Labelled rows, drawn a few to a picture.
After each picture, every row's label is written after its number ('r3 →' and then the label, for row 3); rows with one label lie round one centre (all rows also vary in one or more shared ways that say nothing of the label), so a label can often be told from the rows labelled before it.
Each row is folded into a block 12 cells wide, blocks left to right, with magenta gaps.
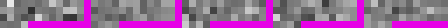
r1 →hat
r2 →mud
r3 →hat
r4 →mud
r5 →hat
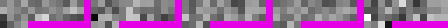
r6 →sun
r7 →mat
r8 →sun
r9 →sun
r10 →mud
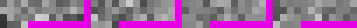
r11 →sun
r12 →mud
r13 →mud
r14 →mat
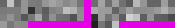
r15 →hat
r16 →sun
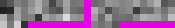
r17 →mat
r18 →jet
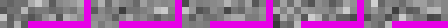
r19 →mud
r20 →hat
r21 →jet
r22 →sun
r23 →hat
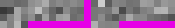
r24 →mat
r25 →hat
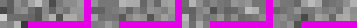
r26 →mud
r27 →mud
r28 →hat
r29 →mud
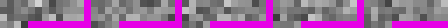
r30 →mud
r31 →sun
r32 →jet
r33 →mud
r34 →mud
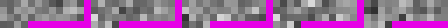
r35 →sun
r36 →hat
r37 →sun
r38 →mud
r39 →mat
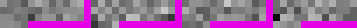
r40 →mud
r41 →sun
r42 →jet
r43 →mat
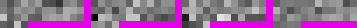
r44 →sun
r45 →mat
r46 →sun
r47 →jet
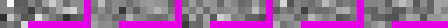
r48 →hat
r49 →hat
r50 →sun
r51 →hat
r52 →mud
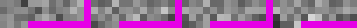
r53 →mud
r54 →sun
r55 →sun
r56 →sun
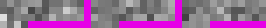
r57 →hat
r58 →mud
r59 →mat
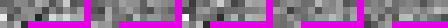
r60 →jet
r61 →mat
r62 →mud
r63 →jet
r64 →sun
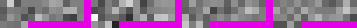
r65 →hat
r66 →mud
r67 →hat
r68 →sun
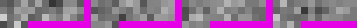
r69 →sun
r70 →mud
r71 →mat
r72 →hat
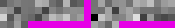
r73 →jet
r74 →mat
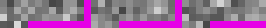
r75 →sun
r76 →hat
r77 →mud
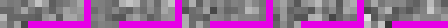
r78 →mud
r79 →mud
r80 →hat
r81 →mud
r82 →hat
